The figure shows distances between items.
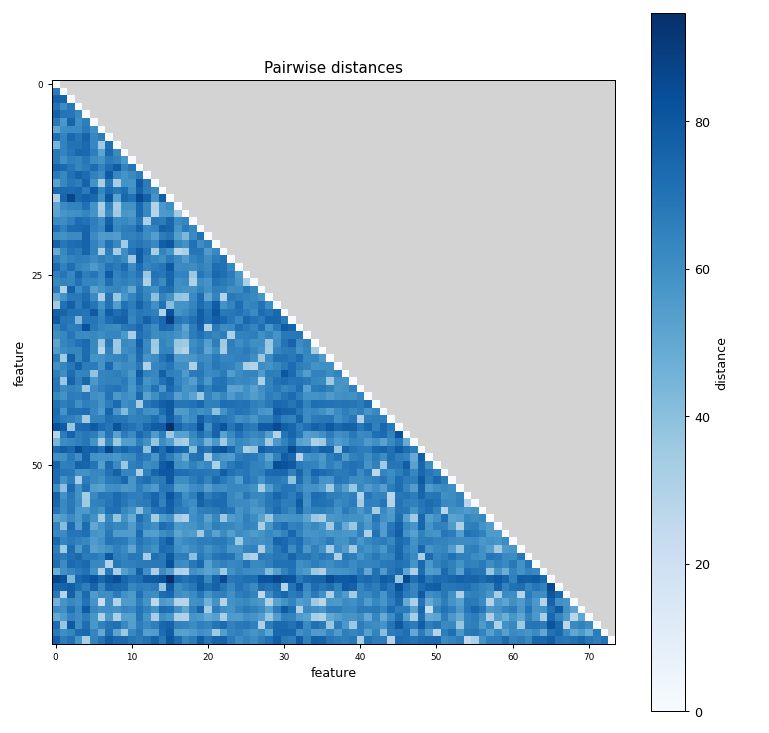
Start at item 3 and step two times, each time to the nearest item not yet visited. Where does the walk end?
31
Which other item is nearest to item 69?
49
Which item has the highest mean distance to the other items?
65
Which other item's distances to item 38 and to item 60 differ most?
24
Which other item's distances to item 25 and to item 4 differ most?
48
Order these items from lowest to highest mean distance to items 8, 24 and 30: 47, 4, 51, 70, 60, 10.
70, 47, 60, 10, 4, 51
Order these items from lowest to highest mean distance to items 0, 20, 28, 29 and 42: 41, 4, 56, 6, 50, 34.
6, 34, 56, 41, 50, 4
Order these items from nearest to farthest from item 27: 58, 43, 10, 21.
58, 10, 43, 21
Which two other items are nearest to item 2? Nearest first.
45, 65
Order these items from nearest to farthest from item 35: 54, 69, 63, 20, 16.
16, 20, 69, 63, 54
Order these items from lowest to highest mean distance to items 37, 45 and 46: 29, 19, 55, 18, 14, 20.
18, 29, 20, 55, 14, 19
